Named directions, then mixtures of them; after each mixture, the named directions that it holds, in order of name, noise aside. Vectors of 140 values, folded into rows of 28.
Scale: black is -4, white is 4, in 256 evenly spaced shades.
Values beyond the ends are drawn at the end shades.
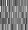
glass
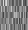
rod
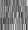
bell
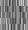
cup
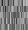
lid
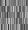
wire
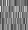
bell, glass, lid.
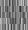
cup.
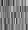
bell, lid.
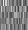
rod.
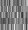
bell, glass.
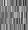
cup, rod.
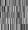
wire.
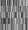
bell, glass, lid.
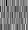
bell, glass.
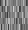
wire.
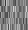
glass, wire.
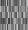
bell, glass, wire.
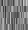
lid.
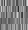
bell, rod, wire.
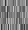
wire.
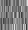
bell.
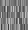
wire.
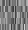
cup, wire.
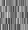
wire.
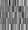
bell, cup, glass.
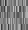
rod, wire.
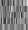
bell, lid.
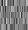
lid, rod.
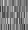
glass, rod, wire.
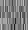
bell, cup.
